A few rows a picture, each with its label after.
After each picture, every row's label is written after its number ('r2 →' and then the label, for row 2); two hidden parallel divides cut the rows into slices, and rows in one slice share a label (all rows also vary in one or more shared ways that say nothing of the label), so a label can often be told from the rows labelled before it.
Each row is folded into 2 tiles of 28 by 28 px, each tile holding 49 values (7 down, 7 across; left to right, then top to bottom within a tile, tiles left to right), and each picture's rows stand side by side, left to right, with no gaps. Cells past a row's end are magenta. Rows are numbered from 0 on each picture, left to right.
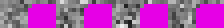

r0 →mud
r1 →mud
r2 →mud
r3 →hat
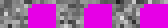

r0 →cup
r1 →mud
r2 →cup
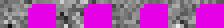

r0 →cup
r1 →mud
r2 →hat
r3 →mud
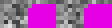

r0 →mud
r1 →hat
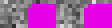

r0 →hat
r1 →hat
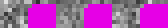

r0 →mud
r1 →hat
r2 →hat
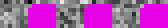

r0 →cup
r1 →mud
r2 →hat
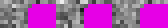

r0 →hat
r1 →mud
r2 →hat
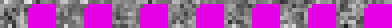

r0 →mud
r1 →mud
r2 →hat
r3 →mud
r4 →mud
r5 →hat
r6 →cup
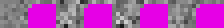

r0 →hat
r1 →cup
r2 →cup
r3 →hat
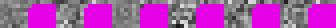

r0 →hat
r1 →hat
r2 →hat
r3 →cup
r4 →mud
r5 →hat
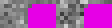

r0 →hat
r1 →mud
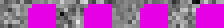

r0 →cup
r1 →mud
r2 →hat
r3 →cup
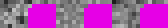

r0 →cup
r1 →hat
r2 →hat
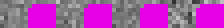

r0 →hat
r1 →hat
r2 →hat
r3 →cup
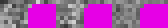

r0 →hat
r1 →cup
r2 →hat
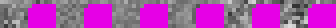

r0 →hat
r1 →hat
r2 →hat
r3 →hat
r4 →mud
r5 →mud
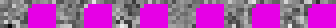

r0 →cup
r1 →hat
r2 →mud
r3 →hat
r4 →mud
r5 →mud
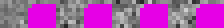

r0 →hat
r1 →cup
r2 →cup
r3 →cup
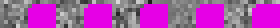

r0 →hat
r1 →cup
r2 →mud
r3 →hat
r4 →cup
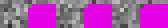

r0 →cup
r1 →hat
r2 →hat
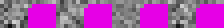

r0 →cup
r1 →cup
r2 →hat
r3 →cup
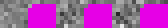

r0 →hat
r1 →mud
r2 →mud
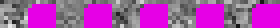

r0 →mud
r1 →hat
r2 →mud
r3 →mud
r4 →hat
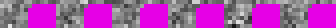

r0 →mud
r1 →mud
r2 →hat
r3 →mud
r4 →cup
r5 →hat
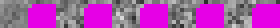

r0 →hat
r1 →cup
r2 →cup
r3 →hat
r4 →mud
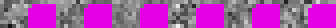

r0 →cup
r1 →mud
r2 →hat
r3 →mud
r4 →mud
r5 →cup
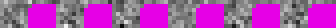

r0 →mud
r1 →mud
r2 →cup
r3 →hat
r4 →cup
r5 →mud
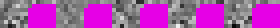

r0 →cup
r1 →hat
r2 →cup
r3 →mud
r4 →cup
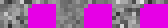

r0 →cup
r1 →hat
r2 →mud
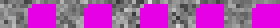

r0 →hat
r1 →mud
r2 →cup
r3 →mud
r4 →hat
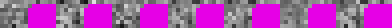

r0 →hat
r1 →cup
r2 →cup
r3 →cup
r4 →cup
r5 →hat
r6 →cup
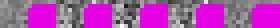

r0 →hat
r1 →hat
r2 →mud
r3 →hat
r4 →hat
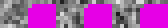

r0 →mud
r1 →cup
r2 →mud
